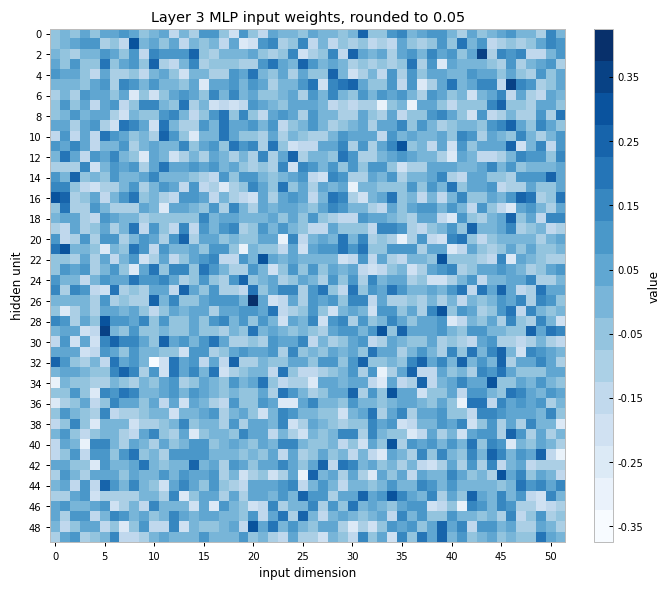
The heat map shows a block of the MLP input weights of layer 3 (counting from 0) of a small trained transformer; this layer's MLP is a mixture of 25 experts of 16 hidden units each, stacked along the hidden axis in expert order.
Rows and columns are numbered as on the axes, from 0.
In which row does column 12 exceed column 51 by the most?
41
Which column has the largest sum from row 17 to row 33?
45
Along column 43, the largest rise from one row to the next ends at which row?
25
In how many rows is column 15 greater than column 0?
24
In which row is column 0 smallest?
34
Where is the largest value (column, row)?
20, 26
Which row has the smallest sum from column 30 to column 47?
7
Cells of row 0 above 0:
21
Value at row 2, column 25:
-0.2
